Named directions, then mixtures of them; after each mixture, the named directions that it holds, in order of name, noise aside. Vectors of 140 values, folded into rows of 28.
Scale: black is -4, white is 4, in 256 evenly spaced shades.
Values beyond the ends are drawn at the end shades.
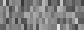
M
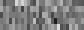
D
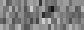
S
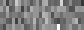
D, M.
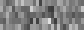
D, S.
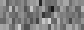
S.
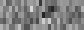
S.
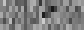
D, S.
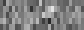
S.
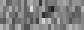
S.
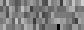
D, M.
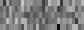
M.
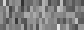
M.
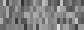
M.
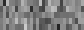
M, S.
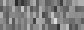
D.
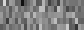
D, M.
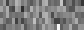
D, M.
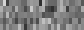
M, S.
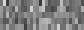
M, S.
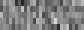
D.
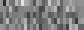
D, M.
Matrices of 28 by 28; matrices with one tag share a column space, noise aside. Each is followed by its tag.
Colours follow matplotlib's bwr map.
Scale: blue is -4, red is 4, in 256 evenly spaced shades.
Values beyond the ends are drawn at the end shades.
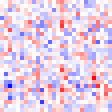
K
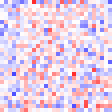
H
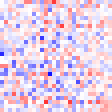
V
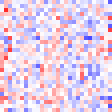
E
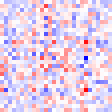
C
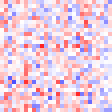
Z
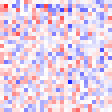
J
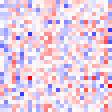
K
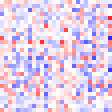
C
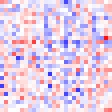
C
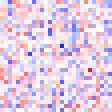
H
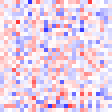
H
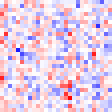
K
